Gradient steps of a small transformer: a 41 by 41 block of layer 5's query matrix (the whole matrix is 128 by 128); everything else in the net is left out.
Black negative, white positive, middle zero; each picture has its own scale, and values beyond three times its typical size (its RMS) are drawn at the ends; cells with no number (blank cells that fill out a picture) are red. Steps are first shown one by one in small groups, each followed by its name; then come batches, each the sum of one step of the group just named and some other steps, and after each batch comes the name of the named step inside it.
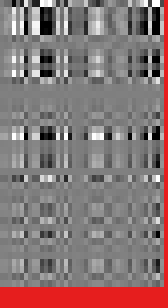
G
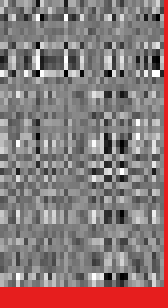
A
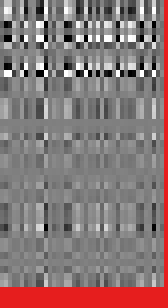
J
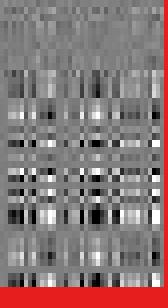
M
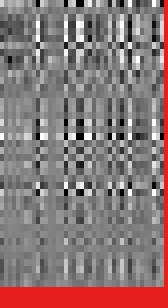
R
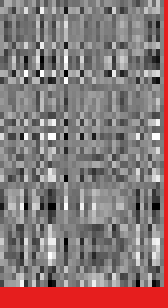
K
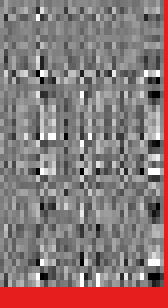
K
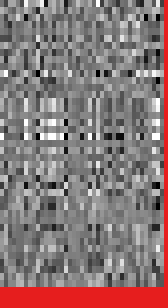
K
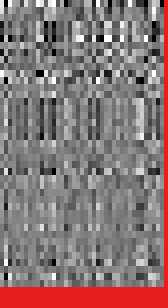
J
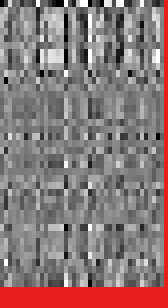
J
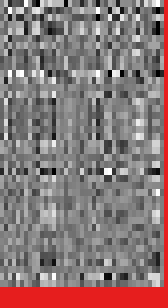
A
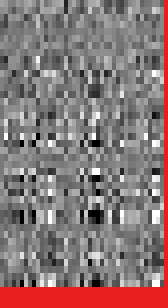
M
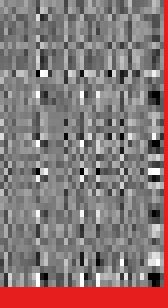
R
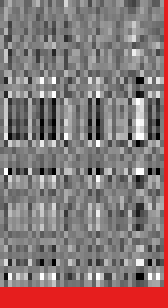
J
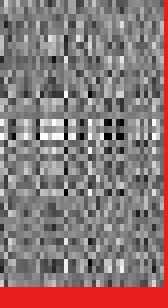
R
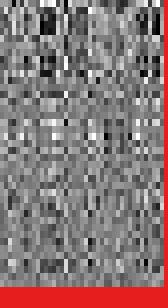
G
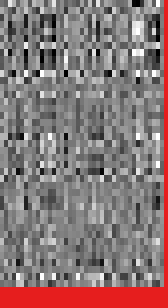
K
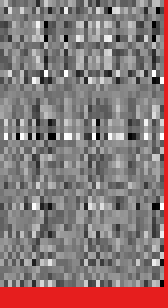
J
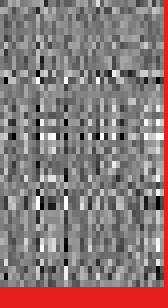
K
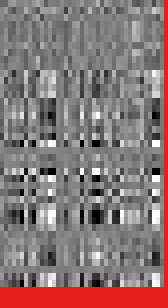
M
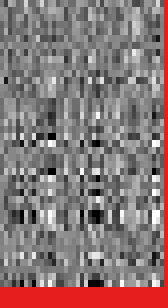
M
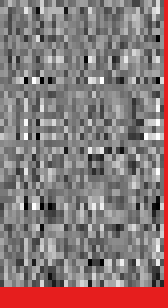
K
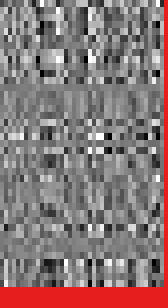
G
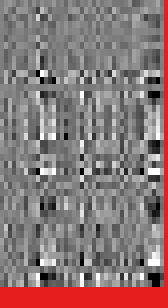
K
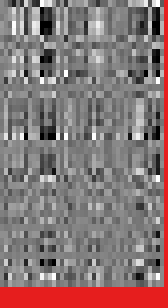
G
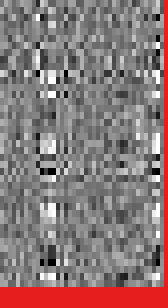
A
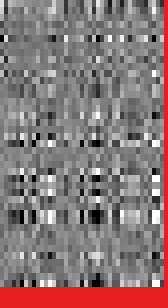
M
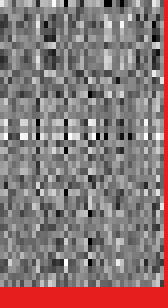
J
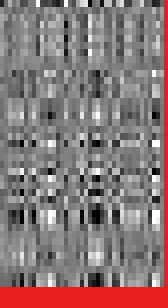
M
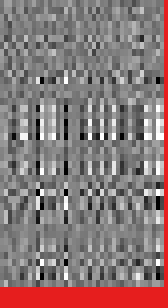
J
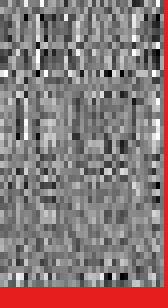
A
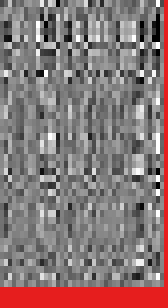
J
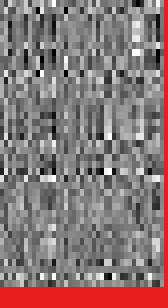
K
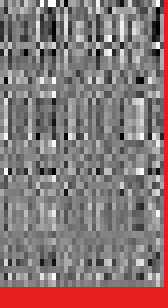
R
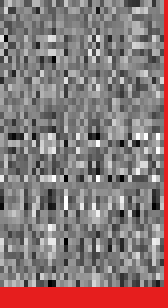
K
